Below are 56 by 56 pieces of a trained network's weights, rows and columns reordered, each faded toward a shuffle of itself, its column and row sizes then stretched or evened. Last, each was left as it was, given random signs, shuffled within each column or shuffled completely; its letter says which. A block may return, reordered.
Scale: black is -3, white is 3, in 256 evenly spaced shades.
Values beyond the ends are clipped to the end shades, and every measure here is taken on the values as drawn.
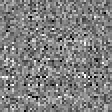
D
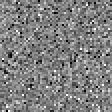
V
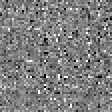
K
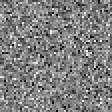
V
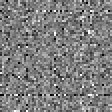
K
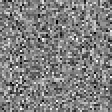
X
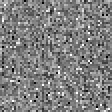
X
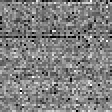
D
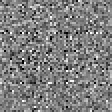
K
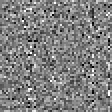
X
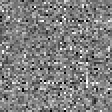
K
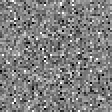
X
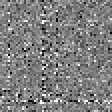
K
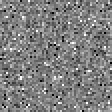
V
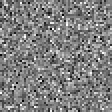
V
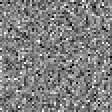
X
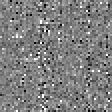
X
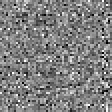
D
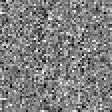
X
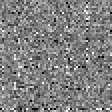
K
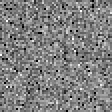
V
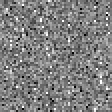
X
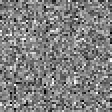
K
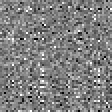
D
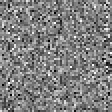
X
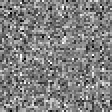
K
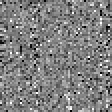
X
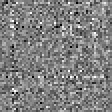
K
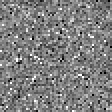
V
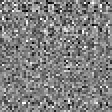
D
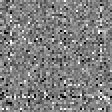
K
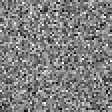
V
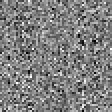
X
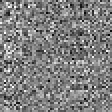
D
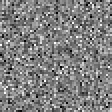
V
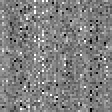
X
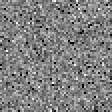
V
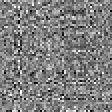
D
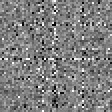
K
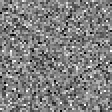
V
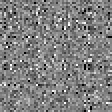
D
